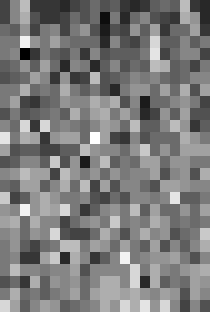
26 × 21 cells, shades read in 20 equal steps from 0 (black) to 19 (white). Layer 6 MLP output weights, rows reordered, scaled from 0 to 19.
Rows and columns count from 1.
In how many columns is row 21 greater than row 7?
12
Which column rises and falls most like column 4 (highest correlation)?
21
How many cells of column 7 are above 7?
14
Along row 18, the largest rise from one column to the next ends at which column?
3
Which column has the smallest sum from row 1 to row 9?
11
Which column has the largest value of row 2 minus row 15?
20
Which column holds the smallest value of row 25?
19
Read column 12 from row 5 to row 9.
7 10 7 3 13
